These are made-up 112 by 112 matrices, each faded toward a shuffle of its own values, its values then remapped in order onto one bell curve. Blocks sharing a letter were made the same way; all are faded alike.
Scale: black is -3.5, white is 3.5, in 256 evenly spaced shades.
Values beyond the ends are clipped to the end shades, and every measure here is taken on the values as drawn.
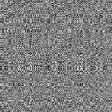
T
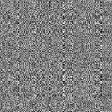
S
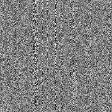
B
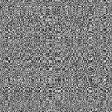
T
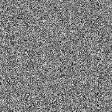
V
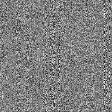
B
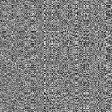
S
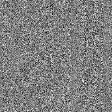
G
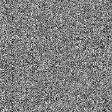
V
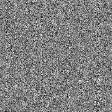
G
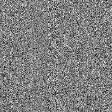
G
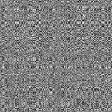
T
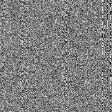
B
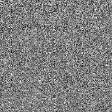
V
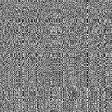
S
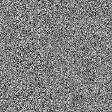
G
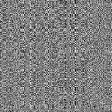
S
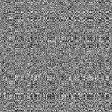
T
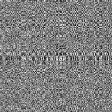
T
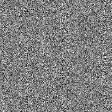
G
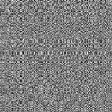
T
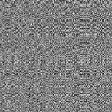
T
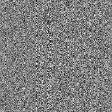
B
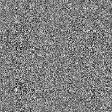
V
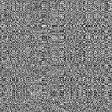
T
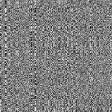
S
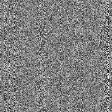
B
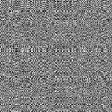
T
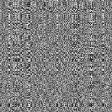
S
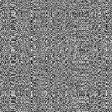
S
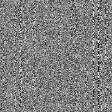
B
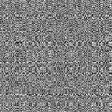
T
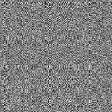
S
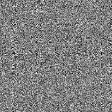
V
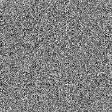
V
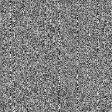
B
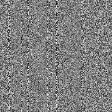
B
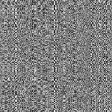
S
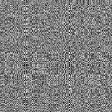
S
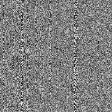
B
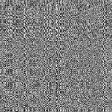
S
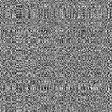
T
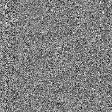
G
